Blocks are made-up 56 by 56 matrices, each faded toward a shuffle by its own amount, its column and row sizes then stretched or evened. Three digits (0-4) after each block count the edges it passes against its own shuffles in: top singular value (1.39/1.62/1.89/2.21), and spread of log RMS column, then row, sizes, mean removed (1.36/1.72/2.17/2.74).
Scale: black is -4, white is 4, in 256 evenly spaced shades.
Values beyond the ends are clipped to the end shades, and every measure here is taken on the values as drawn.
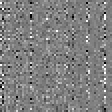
4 4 1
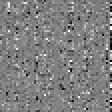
3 4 0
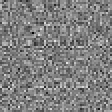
4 1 2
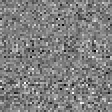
2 0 3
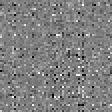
2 2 3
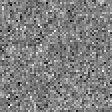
1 1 0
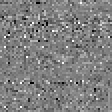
0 1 3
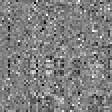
3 3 0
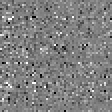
0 2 3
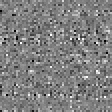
0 2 4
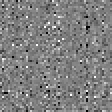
1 3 2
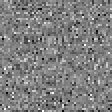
3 0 1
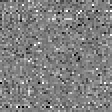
2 0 2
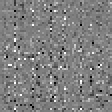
3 3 2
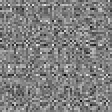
4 1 3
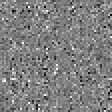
0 3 1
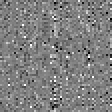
3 3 0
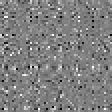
4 2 3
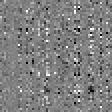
3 4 1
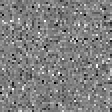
2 1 0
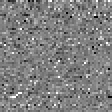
2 0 3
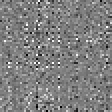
3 3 2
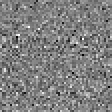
3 0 2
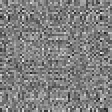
4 2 2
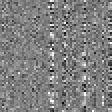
4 4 0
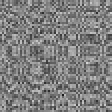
4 0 2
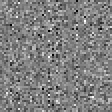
1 3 0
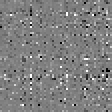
3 3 3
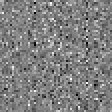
3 3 0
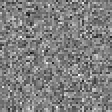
3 1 0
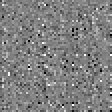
1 2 1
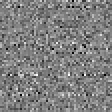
2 0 3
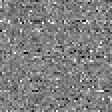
1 0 3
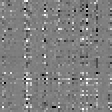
3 4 3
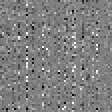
1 4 1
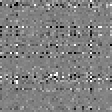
4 3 4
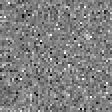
1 0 0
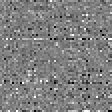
3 1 3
